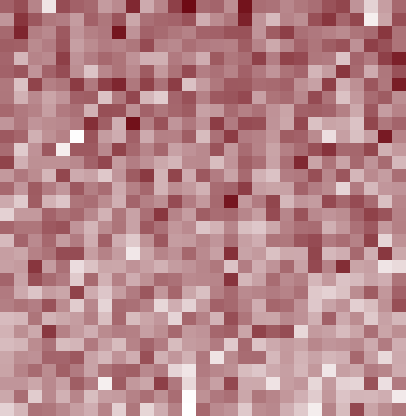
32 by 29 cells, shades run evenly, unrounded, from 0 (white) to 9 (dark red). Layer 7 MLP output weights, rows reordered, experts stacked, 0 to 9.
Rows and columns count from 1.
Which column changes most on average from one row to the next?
28
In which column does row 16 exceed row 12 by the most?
17
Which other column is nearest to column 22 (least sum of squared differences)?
1
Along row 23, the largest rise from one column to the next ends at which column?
6
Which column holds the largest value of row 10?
10
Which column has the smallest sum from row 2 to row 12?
15
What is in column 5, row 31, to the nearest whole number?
3
